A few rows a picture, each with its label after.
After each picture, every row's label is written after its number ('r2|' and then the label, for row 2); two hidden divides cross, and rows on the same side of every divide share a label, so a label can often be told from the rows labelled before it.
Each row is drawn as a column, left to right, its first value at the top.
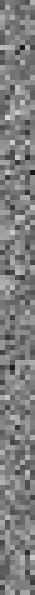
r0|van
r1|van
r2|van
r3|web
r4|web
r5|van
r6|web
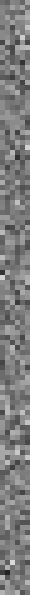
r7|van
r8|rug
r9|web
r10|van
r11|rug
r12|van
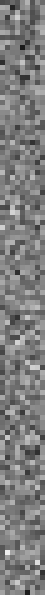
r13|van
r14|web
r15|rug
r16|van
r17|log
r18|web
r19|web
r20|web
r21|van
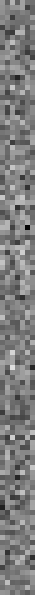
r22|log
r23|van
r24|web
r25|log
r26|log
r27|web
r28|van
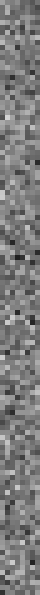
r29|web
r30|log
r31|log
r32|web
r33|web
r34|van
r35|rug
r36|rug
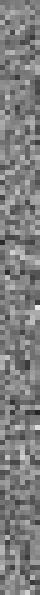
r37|web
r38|van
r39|log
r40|log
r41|van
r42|van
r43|log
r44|log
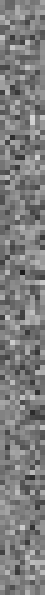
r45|rug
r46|web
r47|van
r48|van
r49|van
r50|log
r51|log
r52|log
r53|log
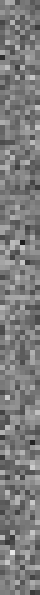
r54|log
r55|log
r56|web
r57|rug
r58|log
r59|rug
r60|rug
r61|rug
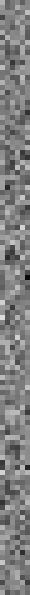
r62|log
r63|rug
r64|rug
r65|web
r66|van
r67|log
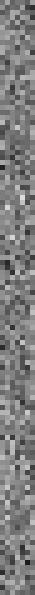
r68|van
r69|rug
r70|van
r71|web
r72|van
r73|rug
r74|web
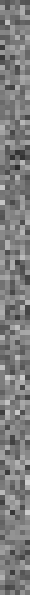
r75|log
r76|rug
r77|van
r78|rug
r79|van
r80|rug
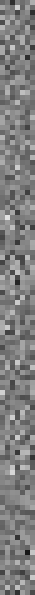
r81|van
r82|web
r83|van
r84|web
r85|rug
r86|van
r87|web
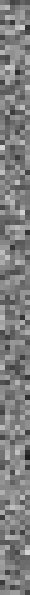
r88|log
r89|van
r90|van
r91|van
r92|van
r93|web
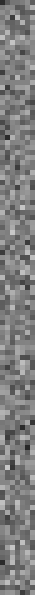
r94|rug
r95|van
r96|log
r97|rug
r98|web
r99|web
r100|van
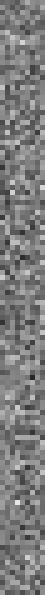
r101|rug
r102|van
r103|rug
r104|rug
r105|web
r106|web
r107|web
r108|rug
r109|log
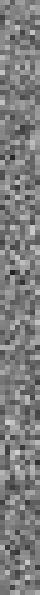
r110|log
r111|web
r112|van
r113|van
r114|web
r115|log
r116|van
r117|log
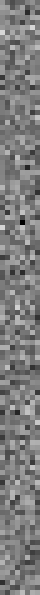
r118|log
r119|web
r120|van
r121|log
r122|van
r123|rug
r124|van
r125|van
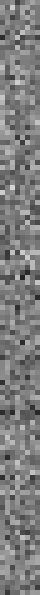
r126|log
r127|web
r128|log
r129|rug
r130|log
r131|van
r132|log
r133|log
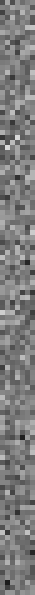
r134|van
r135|log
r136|van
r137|log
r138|van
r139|rug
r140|van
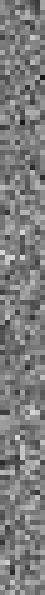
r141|log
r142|log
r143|van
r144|web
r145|van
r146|van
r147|rug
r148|rug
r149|log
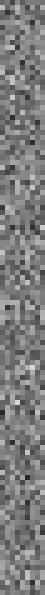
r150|log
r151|rug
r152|rug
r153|log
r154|rug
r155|log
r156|web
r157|rug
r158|log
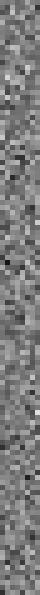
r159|web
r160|rug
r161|van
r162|van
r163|rug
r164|log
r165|log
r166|rug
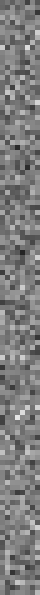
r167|van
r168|web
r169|van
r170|rug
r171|rug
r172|van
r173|log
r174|van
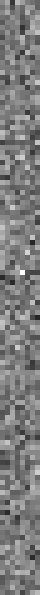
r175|log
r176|log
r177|rug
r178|web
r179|web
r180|log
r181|van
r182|van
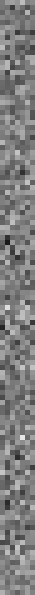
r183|van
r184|log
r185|rug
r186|web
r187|web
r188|log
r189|web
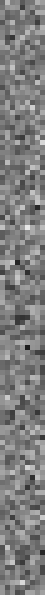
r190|van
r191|log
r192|log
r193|rug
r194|rug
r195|van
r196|log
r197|log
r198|van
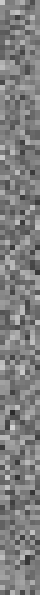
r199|web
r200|rug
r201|log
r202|log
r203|web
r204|rug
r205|rug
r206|van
